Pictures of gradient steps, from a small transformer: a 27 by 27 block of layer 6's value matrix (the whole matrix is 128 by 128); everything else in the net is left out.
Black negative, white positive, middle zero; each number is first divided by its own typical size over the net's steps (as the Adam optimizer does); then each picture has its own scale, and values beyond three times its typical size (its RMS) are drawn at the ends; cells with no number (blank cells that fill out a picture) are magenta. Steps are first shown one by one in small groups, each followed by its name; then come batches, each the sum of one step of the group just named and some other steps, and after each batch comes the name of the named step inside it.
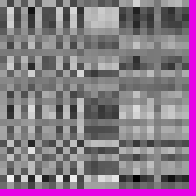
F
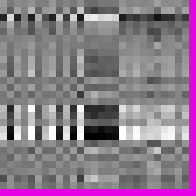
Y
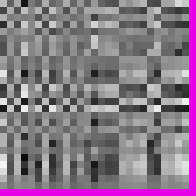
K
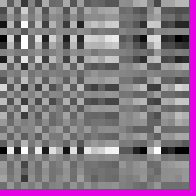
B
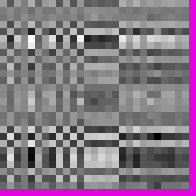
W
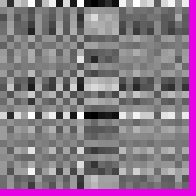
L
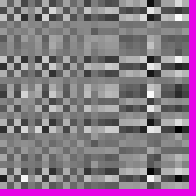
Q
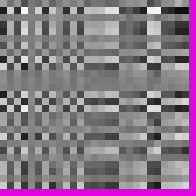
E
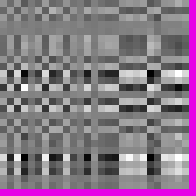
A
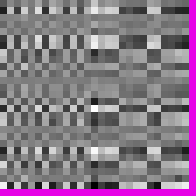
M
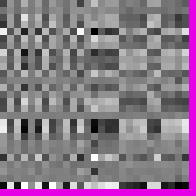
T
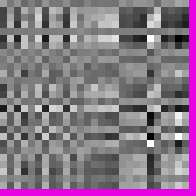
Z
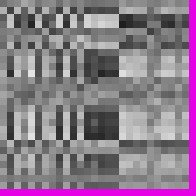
Y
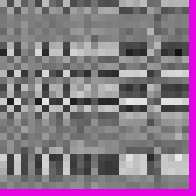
A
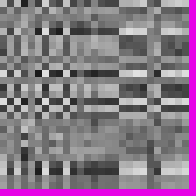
K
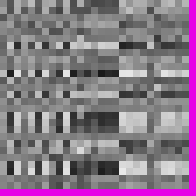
L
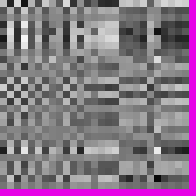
B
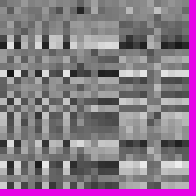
M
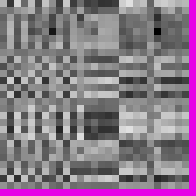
Y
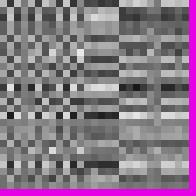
L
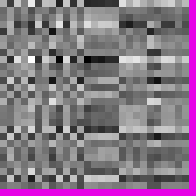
W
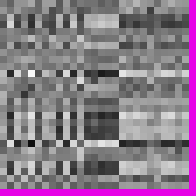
F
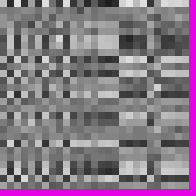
Q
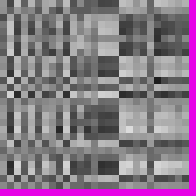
Y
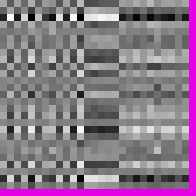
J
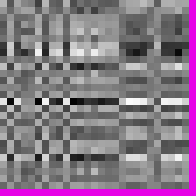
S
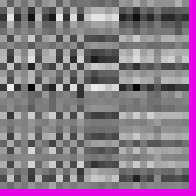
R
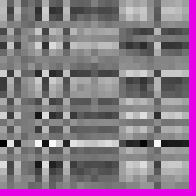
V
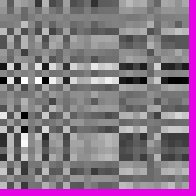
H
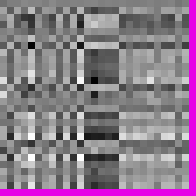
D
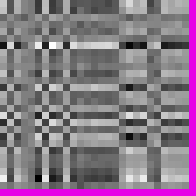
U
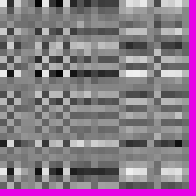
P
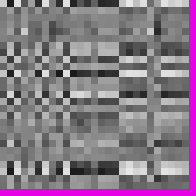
P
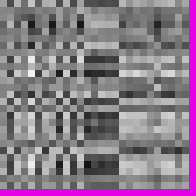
D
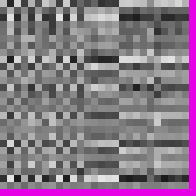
R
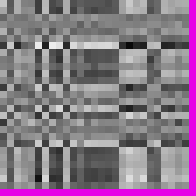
U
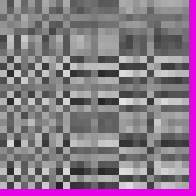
H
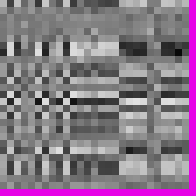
S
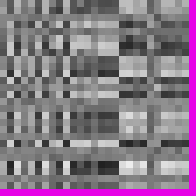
V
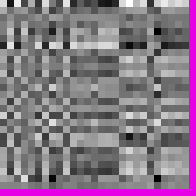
U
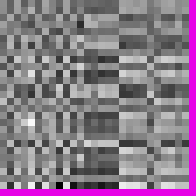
D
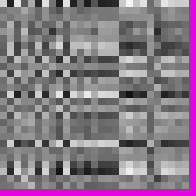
P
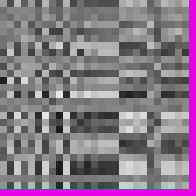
H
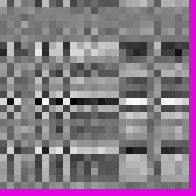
S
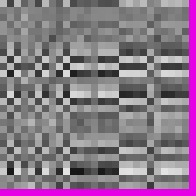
P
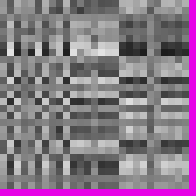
S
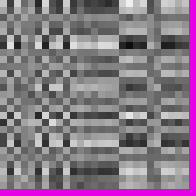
U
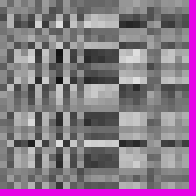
R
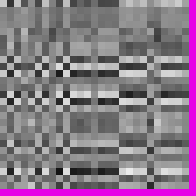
P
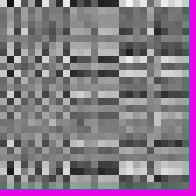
P
